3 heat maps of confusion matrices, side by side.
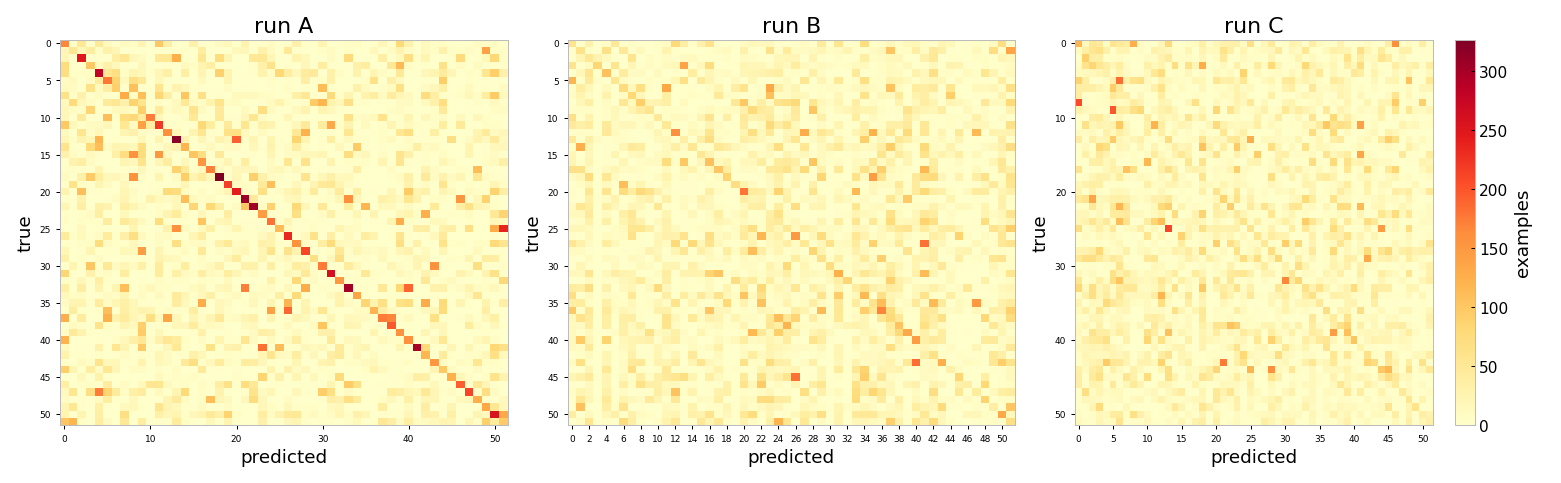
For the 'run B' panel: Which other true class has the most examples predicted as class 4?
40
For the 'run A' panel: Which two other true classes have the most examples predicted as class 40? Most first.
33, 20
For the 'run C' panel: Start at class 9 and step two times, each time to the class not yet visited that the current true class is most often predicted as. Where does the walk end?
6
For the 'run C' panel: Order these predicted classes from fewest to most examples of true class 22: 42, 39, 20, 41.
42, 20, 39, 41
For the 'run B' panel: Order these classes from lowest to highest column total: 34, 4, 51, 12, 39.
39, 12, 4, 34, 51
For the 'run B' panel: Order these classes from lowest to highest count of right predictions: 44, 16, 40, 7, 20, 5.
44, 5, 7, 16, 40, 20
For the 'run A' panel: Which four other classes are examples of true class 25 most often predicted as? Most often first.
51, 13, 50, 47
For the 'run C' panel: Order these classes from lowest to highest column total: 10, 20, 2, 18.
10, 20, 2, 18
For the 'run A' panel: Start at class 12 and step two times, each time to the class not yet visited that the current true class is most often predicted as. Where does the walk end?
9
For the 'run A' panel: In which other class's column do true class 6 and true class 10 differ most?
30
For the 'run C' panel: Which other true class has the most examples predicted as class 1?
2
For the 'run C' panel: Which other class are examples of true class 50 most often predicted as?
8
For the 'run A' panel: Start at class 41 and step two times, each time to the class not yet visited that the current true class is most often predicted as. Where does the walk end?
42
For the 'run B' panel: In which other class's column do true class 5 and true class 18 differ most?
35
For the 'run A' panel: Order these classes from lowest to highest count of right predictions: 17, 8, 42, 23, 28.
8, 42, 23, 17, 28
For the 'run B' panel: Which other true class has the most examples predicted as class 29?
36
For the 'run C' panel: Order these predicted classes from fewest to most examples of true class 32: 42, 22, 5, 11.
42, 11, 22, 5
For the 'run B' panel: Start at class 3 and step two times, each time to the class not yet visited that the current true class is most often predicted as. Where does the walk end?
34
